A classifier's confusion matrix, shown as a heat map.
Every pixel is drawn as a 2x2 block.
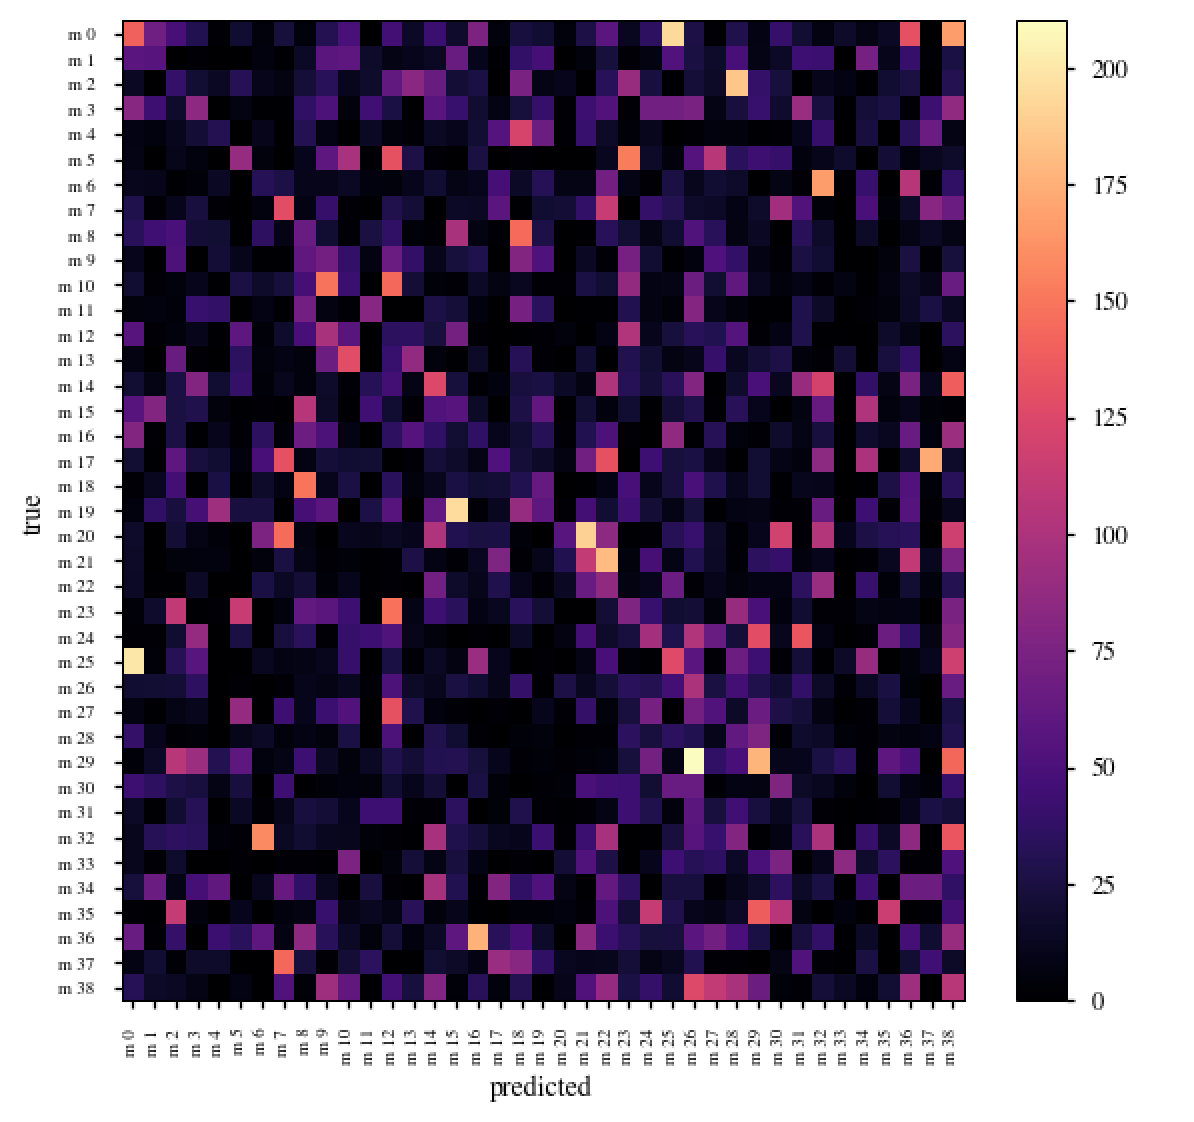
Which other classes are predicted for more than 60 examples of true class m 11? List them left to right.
m 8, m 18, m 26
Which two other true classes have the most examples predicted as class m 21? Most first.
m 20, m 36
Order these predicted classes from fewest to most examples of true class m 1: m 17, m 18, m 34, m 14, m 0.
m 17, m 14, m 18, m 0, m 34
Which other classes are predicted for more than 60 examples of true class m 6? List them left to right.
m 22, m 32, m 36
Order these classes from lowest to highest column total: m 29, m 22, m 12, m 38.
m 29, m 12, m 22, m 38
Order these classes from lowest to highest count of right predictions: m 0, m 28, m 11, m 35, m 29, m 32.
m 28, m 11, m 32, m 35, m 0, m 29
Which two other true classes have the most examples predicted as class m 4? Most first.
m 19, m 34
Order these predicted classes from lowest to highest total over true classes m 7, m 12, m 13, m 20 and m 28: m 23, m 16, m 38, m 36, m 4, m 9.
m 4, m 16, m 36, m 23, m 9, m 38
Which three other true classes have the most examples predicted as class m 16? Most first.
m 36, m 25, m 0
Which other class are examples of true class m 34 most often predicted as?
m 14
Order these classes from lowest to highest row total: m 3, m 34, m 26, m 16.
m 26, m 16, m 34, m 3
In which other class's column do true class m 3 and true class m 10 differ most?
m 12
